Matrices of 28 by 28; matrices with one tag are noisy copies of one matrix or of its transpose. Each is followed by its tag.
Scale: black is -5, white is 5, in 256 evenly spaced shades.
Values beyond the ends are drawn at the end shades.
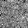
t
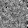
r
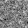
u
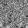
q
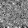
r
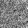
q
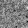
q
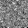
r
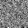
r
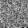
r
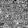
t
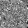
r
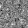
u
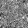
t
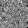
r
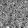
q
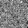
r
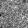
t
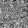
t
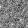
u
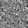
r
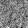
q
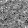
u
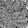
q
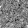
u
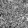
t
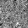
t
